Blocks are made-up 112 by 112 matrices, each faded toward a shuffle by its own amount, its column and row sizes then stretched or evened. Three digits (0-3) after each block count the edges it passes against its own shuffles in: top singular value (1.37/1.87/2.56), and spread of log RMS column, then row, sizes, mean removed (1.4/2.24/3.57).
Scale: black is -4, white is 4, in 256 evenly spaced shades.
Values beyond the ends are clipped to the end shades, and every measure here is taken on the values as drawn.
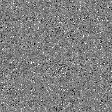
0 1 1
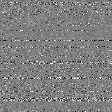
2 0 3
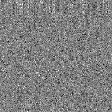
2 1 1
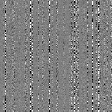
3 3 0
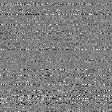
2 0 3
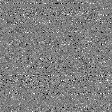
0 0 2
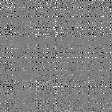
1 2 3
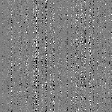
1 3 1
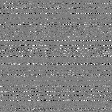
1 0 3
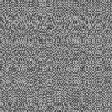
3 1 0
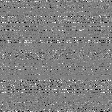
2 0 3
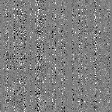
0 3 1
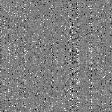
2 2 0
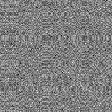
3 0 0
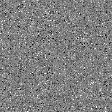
0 1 1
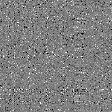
2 1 1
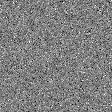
0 0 0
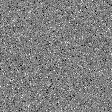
0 0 0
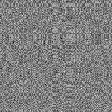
3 0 0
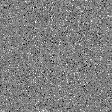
1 1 0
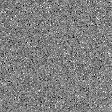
1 0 1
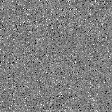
1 1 1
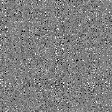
1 2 1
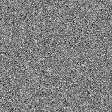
1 0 0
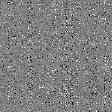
0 2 2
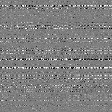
3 0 3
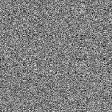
2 1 1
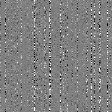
2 3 0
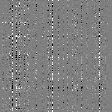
3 3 1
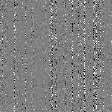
1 3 0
